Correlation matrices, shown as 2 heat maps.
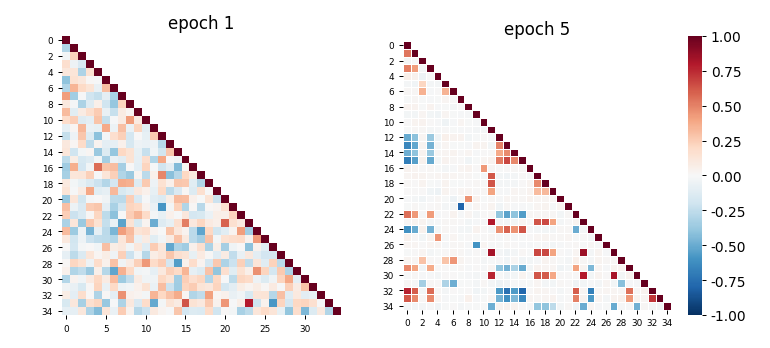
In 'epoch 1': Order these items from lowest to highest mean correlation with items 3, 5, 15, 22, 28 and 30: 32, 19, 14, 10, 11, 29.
14, 29, 32, 11, 10, 19
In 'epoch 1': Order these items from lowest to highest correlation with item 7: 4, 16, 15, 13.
16, 4, 15, 13
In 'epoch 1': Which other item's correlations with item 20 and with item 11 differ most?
23
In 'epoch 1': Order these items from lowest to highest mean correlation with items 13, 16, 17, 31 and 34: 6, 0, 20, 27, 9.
0, 9, 20, 27, 6
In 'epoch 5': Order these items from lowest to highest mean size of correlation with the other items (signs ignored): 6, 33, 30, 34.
6, 34, 30, 33
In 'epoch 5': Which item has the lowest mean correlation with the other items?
34
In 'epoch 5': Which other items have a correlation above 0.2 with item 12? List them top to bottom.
13, 14, 15, 24
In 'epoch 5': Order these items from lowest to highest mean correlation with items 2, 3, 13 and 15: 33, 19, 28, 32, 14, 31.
32, 33, 31, 19, 28, 14
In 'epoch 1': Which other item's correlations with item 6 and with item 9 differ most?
22
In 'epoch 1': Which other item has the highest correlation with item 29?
24
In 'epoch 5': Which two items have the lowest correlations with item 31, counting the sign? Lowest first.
6, 28
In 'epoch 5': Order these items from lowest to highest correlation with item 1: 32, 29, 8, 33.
8, 29, 33, 32
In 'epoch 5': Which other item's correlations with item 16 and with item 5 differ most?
10
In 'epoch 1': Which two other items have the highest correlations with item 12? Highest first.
17, 15
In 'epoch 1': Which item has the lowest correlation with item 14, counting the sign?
28
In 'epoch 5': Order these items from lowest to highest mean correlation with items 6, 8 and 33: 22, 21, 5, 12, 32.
12, 21, 5, 22, 32
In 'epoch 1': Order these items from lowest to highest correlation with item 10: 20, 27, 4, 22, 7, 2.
27, 2, 20, 7, 22, 4
